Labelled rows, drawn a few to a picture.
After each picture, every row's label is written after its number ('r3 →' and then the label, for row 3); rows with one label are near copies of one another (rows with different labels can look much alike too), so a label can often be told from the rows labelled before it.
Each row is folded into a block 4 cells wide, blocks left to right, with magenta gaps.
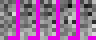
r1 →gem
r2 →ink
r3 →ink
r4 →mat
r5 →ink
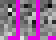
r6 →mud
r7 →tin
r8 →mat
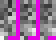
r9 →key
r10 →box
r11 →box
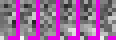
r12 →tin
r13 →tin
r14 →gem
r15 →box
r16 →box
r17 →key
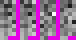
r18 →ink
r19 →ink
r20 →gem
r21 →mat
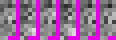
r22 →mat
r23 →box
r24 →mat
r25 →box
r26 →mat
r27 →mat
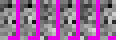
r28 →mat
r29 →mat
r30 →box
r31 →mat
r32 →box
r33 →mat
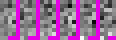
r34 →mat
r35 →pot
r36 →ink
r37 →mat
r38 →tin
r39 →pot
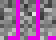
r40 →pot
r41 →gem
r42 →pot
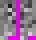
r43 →mud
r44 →pot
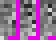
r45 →tin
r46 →ink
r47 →mud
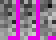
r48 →ink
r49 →ink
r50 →mat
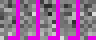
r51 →pot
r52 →gem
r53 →ink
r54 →tin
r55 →gem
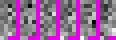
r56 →mud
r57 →mat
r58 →gem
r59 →key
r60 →tin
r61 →box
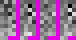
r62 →ink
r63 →mud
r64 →gem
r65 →mud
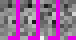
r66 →mat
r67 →mat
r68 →tin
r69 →gem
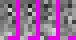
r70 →mud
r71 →mud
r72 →box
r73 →mat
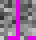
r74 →pot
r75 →box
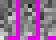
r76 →key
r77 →mud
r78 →pot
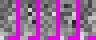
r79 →key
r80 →mud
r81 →gem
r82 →tin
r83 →key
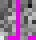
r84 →key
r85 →mat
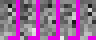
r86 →mud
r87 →box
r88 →mat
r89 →tin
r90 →mud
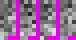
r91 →key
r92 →ink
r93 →box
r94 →mat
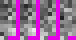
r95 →box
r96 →box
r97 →key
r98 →pot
